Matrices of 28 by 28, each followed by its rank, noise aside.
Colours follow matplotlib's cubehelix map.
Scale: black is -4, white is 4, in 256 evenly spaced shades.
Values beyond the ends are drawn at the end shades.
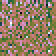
five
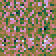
five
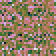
five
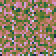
six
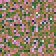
eight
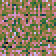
eight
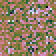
six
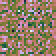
five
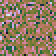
six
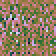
six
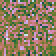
seven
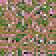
six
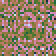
five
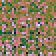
five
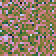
six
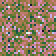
seven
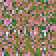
six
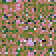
six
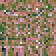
six
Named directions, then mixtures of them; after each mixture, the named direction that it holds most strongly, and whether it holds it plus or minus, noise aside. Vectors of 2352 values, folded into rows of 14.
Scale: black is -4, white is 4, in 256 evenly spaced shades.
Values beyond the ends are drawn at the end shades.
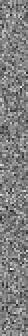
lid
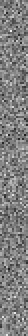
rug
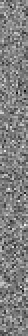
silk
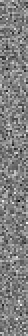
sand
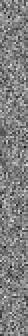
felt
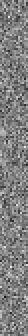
felt, minus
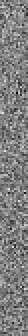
silk, plus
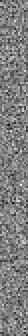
sand, minus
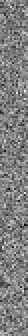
silk, minus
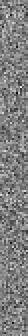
lid, plus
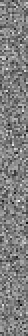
sand, minus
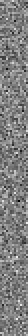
sand, plus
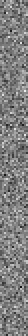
rug, minus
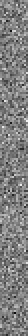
rug, minus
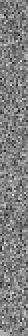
silk, minus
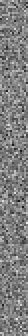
sand, plus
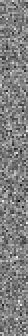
sand, plus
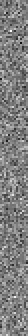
rug, plus
